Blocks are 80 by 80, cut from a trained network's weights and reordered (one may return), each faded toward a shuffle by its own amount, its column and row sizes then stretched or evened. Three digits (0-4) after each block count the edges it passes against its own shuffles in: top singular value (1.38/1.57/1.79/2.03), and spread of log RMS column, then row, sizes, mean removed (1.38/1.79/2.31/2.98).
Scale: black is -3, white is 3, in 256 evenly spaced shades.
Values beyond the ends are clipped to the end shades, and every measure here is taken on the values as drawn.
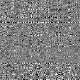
3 2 4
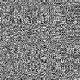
4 1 1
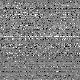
2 0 4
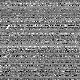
4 0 4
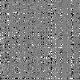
1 4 3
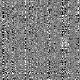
4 4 2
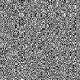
4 3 0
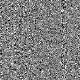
1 3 0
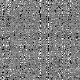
2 4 1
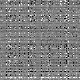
4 4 3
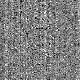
2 1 1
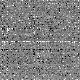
2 2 2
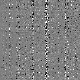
2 4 1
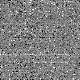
0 1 1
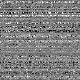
4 1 4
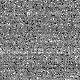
1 0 0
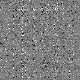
0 3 1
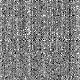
3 1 2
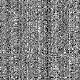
3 2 1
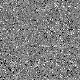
0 1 2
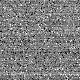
2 0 0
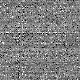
2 2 1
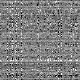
4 4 1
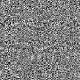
4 2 2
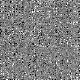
0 3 2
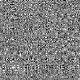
3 1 3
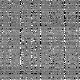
4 4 2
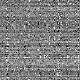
4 3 0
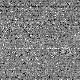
1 0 2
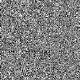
0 2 2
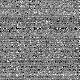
3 1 3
